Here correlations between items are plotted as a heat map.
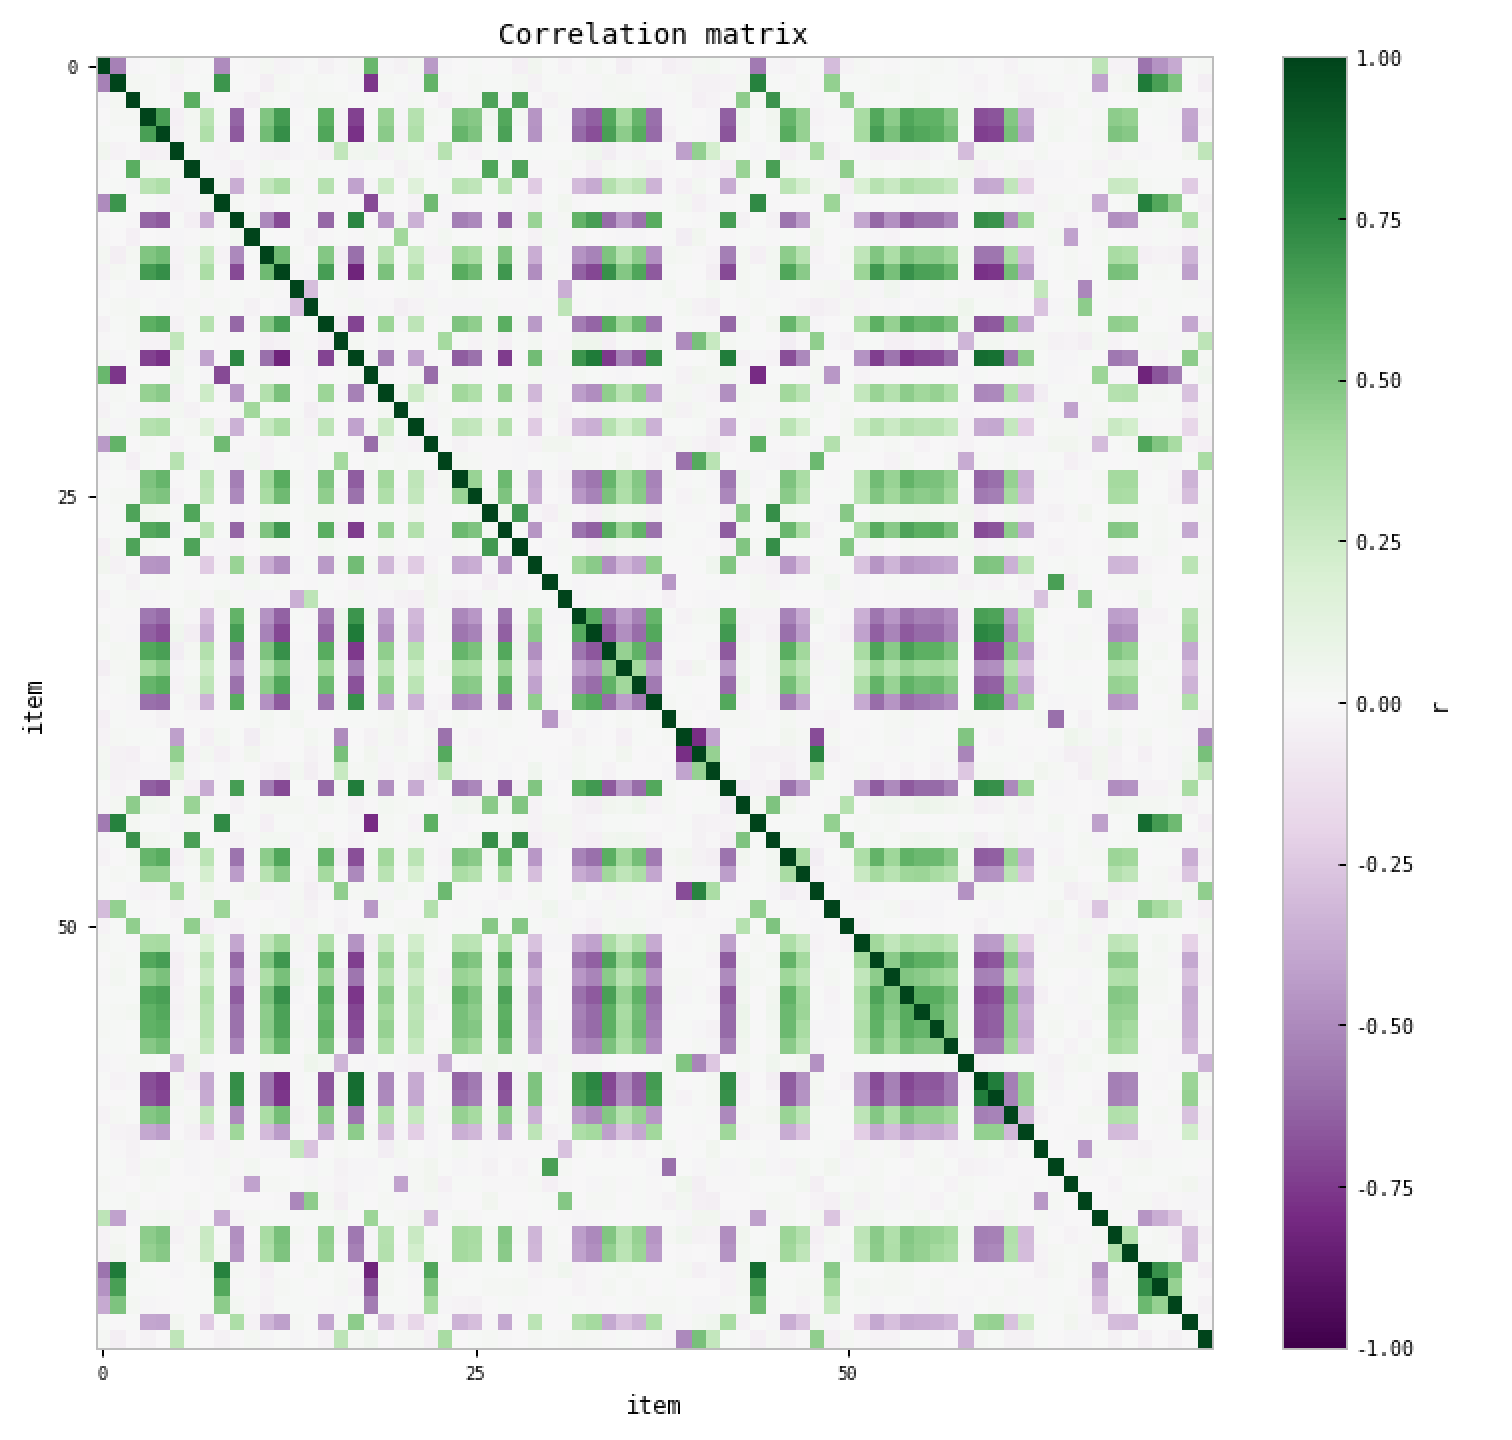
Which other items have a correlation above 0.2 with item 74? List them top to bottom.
5, 16, 23, 40, 41, 48
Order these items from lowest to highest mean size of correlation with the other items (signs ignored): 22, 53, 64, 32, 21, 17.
64, 22, 21, 53, 32, 17
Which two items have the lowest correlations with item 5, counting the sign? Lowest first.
39, 58
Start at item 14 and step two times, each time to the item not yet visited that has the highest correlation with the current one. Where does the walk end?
31
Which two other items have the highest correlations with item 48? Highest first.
40, 23
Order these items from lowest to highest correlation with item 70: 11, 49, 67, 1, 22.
67, 11, 49, 22, 1
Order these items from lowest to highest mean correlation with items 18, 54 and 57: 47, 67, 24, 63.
63, 67, 47, 24
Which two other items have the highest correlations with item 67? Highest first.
18, 0
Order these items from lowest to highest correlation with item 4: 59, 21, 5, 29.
59, 29, 5, 21
